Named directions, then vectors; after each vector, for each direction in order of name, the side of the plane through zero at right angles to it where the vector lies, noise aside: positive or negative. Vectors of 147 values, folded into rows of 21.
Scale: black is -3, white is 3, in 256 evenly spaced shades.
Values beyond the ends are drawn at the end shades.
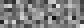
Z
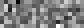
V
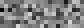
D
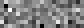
negative, negative, negative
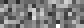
negative, positive, positive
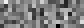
positive, negative, negative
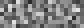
negative, negative, positive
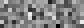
positive, negative, negative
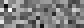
negative, negative, negative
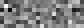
positive, positive, positive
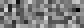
positive, positive, negative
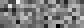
positive, negative, positive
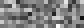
negative, positive, negative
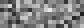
positive, negative, positive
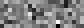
positive, negative, negative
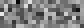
positive, positive, negative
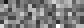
negative, positive, positive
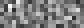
negative, negative, positive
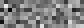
positive, positive, positive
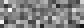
negative, negative, negative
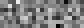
positive, negative, positive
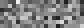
positive, negative, positive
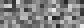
positive, negative, positive
